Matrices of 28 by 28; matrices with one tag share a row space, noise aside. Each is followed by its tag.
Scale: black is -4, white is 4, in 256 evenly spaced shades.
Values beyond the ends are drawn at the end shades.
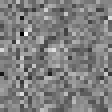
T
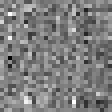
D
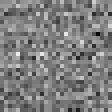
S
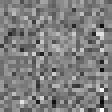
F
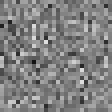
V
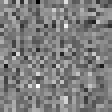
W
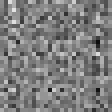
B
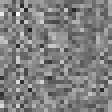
T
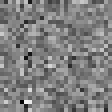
T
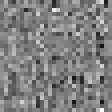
F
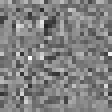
T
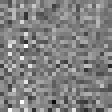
D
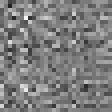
D
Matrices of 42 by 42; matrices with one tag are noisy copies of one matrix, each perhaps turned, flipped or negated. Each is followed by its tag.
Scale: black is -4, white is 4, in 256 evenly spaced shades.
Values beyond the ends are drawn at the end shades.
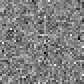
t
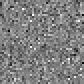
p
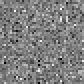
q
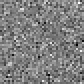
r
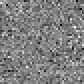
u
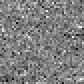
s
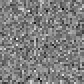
t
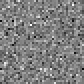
p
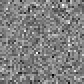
p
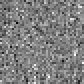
s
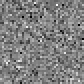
q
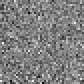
r
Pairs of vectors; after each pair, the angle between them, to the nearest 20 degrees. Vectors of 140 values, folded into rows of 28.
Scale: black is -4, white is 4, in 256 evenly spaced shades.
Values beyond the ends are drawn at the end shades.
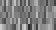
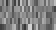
160 degrees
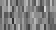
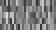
140 degrees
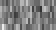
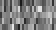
120 degrees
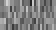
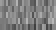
80 degrees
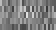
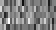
80 degrees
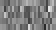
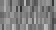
120 degrees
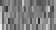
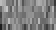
140 degrees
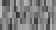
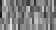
120 degrees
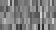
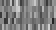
120 degrees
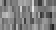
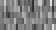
140 degrees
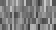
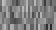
120 degrees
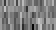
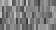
80 degrees
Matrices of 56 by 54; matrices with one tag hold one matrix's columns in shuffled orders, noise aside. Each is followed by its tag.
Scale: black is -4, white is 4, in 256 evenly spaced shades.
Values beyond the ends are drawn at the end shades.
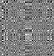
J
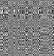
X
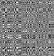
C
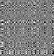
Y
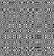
C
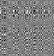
X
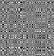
C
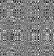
J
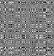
C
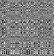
Y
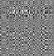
X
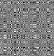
C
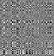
Y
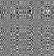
X
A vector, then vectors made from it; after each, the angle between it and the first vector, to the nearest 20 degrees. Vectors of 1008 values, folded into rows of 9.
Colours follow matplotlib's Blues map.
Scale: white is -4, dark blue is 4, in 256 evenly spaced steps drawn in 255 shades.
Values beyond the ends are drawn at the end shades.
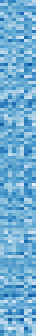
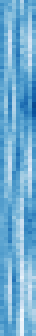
100 degrees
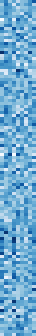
120 degrees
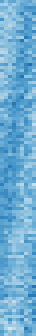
40 degrees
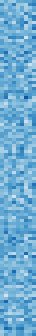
140 degrees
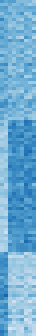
60 degrees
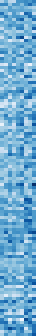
160 degrees
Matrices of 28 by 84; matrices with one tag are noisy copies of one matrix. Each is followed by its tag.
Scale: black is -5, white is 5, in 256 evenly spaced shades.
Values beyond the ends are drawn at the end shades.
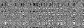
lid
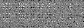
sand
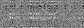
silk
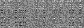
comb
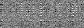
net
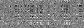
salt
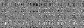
lid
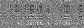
salt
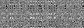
silk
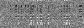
salt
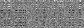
comb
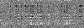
salt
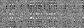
silk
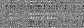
silk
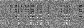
salt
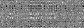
silk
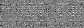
net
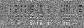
salt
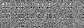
sand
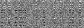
comb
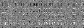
lid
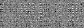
net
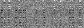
comb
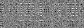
net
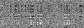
salt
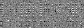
net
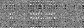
silk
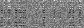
comb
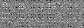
sand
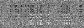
salt
